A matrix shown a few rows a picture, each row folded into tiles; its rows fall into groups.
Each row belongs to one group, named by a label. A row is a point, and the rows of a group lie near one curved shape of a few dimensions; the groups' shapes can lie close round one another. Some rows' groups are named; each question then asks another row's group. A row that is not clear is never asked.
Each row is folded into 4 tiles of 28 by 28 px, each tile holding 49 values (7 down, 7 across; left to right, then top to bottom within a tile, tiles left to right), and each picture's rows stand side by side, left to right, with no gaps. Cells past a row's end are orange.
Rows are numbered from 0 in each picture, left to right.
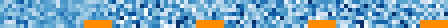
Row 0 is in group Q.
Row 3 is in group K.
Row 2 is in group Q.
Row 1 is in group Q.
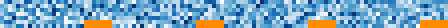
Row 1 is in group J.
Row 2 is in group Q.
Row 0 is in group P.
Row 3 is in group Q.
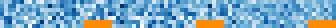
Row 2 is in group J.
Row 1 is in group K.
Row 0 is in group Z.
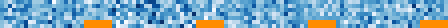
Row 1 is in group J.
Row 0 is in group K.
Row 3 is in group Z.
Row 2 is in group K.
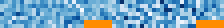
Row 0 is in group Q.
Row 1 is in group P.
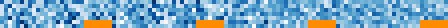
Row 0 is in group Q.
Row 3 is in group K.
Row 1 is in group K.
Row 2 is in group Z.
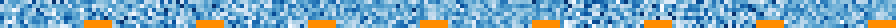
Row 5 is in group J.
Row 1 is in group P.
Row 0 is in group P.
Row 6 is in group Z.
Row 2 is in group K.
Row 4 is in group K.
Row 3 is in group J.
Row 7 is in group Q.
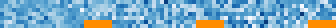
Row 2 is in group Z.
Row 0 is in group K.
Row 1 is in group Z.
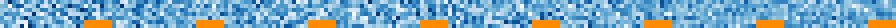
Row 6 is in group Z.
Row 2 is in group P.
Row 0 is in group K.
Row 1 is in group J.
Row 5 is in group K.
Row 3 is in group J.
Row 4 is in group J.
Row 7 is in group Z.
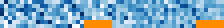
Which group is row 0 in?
J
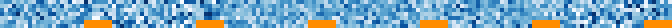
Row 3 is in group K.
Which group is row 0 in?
Q
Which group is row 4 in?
K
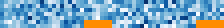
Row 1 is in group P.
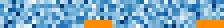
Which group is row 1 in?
P
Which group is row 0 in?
J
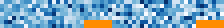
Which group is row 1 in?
Q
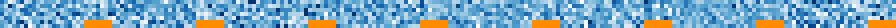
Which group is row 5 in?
K
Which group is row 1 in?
K
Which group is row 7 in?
Q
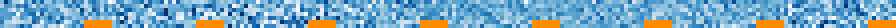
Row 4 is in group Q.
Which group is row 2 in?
J
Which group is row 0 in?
J
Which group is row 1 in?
P
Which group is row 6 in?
P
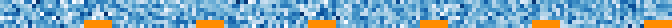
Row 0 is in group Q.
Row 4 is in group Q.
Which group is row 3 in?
K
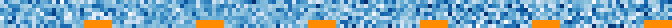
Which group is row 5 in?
P
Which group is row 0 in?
P
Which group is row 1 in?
J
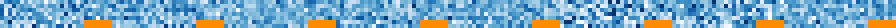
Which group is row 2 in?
K
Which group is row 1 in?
Z
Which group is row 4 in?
Z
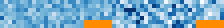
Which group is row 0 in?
K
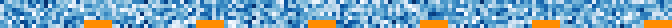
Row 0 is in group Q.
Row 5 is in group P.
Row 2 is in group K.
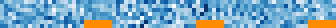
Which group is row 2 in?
Q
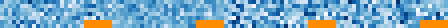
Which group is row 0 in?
Q
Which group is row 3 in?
Q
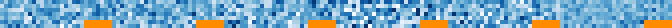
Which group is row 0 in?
Z
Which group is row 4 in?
Q
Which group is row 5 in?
J
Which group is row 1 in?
J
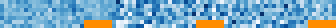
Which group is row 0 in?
Z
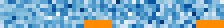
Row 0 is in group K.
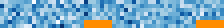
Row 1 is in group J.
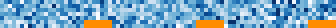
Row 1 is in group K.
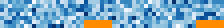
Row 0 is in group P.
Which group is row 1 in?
P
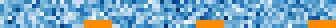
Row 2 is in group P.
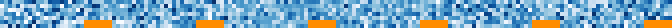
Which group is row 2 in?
P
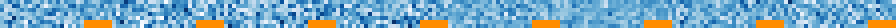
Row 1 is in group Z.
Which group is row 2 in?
J
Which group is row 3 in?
J
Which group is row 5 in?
K
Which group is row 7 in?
J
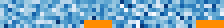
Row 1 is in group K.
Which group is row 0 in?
J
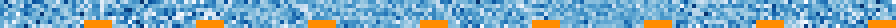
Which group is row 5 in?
J
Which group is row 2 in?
Q
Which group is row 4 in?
Q
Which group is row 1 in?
P
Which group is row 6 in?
J
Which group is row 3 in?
K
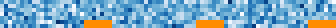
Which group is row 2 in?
J
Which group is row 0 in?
J
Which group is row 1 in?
P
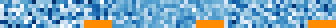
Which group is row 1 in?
Q
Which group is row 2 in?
K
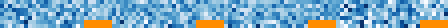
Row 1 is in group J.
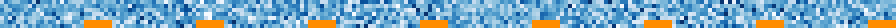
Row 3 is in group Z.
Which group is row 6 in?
P
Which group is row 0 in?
P
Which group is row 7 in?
Q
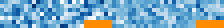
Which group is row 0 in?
Q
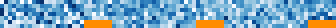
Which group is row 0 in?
J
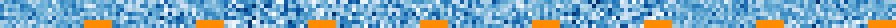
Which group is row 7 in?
P
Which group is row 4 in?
J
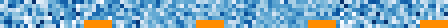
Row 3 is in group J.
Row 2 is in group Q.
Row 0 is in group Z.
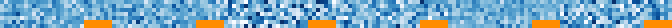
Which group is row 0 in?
Q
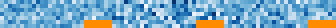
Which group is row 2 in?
P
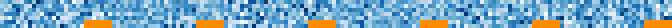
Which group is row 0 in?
Q
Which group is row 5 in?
K
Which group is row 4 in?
J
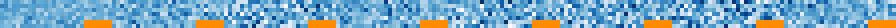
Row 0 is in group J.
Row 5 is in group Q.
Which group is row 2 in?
Z
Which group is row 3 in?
K
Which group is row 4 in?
P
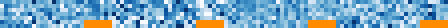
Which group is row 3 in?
K
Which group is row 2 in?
K
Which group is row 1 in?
K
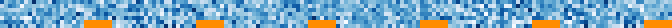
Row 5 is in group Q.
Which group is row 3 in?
K
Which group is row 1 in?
Z
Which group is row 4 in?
P
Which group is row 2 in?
Q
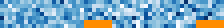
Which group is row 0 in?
P
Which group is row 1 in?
P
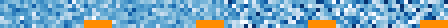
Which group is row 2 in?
J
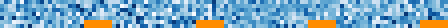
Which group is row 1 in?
J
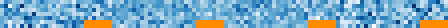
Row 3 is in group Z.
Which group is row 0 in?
J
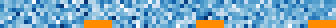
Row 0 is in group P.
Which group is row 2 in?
P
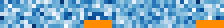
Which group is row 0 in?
P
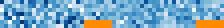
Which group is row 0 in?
Q
